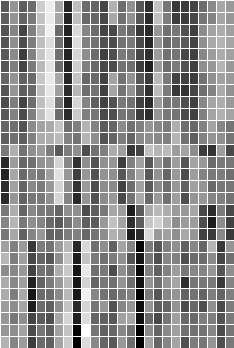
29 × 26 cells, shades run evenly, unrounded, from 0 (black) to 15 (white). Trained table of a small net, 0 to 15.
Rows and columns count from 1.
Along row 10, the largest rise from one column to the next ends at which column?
9
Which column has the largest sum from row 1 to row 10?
6
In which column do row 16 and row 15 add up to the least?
1
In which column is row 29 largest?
10
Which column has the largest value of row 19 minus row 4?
17
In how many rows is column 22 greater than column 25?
16
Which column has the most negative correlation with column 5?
8
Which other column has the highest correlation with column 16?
4
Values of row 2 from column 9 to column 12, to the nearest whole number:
11 6 6 4
